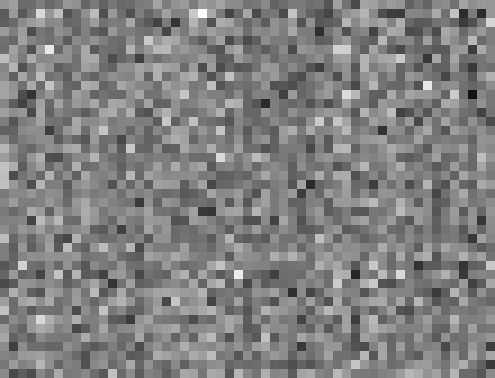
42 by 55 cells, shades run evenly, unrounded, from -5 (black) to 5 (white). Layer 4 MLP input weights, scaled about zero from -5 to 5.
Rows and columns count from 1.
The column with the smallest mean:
28
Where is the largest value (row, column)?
2, 23
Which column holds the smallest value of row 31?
40
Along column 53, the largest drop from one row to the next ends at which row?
6
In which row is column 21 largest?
11
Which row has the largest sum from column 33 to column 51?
42
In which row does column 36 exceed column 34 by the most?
14
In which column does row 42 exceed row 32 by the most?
13
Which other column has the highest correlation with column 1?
44
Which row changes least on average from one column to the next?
1
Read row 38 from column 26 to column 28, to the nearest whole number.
-2 0 -1
